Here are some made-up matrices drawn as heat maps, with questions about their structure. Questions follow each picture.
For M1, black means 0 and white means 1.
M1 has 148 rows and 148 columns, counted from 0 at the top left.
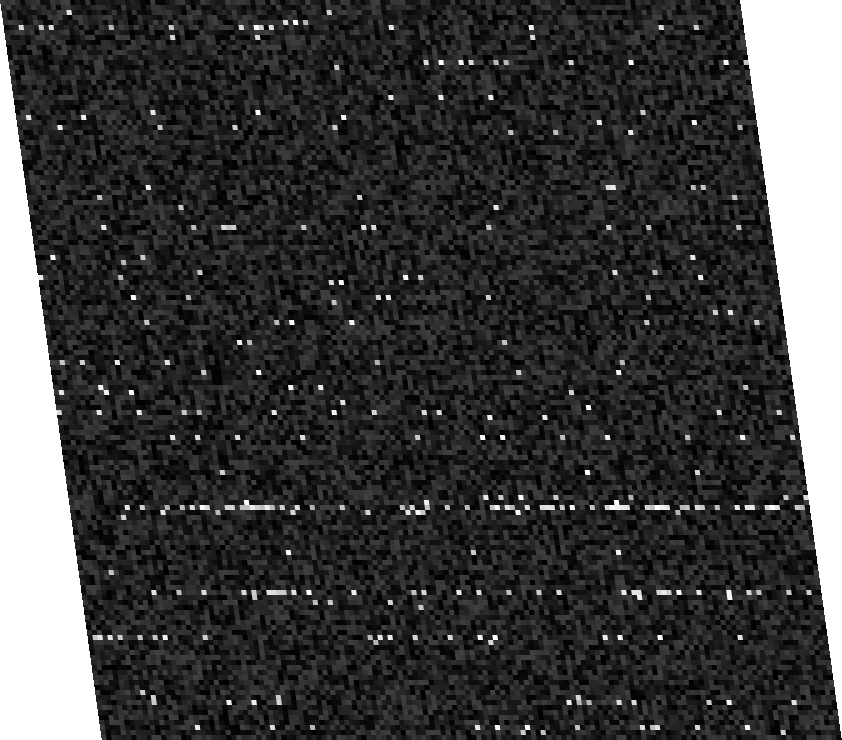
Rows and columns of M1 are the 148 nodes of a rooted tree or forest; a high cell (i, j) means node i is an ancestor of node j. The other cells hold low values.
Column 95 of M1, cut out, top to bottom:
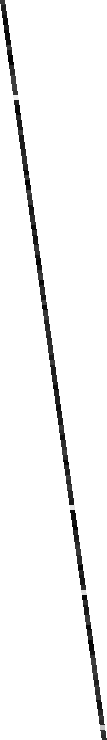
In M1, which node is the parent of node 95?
19
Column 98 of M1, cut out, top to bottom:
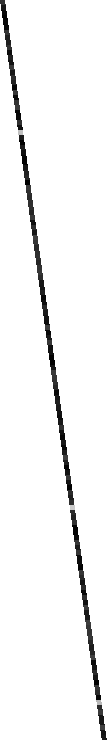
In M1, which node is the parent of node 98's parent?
140
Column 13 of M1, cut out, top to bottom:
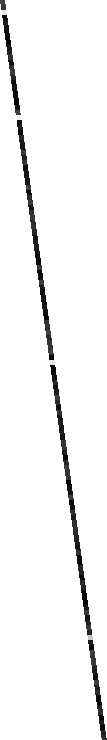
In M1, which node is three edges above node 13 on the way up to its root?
72
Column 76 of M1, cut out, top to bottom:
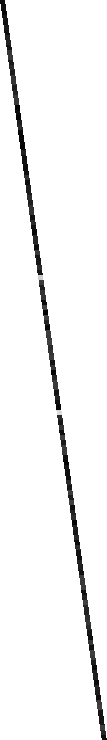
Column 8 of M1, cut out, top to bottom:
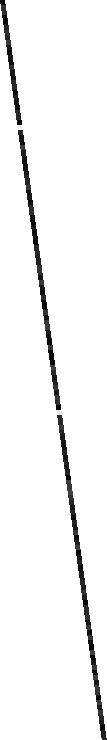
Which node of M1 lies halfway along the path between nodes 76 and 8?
82
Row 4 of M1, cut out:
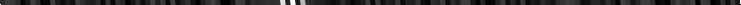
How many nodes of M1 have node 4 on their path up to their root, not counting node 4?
3
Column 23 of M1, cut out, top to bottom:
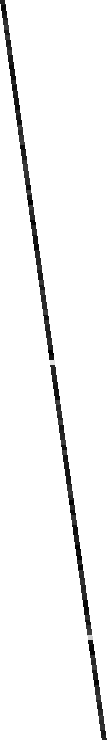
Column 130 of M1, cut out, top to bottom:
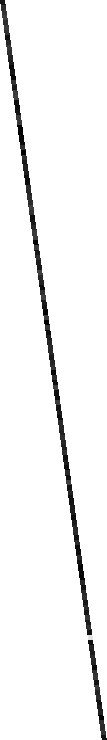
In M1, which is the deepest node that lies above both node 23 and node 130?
127
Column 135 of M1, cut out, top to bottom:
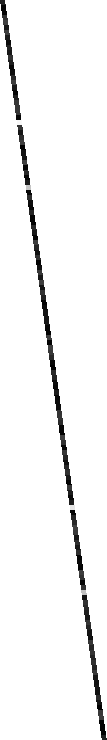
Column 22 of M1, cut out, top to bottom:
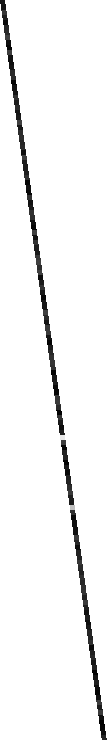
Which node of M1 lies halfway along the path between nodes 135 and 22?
118
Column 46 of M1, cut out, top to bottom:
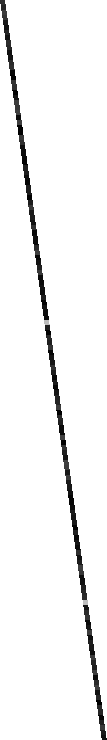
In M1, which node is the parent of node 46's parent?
64
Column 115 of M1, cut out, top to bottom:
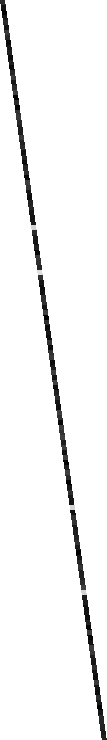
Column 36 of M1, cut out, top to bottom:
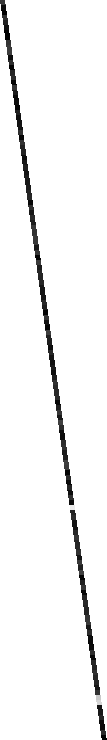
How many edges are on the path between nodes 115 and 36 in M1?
7
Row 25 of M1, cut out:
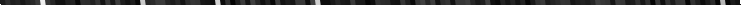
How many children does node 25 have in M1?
5
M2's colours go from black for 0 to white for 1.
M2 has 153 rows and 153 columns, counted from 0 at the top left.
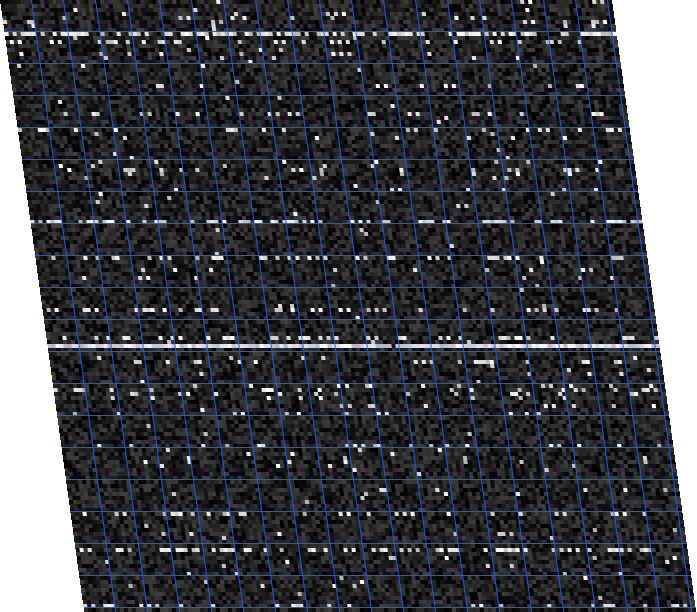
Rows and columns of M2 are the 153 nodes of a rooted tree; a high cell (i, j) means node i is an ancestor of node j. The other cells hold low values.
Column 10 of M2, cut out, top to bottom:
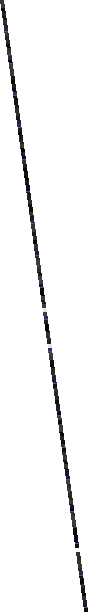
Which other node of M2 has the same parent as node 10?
76
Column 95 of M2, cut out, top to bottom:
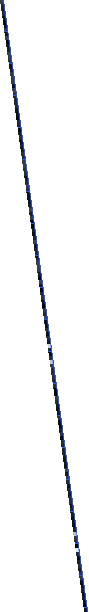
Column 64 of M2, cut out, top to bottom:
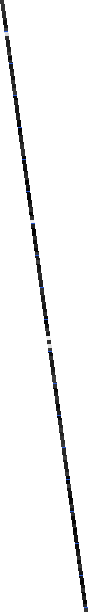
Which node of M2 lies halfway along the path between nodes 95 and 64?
86
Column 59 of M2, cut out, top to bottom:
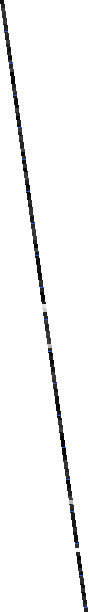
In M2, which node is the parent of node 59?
125
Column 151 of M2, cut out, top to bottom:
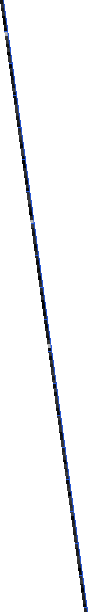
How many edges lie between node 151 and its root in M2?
3
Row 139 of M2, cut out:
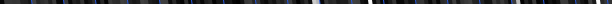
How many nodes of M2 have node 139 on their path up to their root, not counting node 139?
5
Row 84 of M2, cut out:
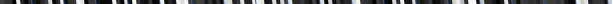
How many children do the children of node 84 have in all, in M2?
2
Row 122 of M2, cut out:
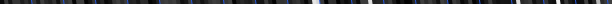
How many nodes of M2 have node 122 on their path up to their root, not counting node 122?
6
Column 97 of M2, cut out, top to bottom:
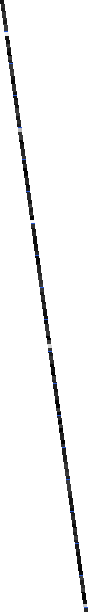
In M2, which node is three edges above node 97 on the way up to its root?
55
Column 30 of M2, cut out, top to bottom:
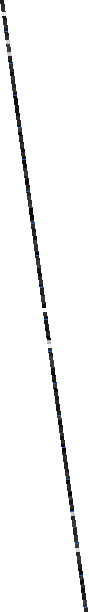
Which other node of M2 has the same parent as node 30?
81
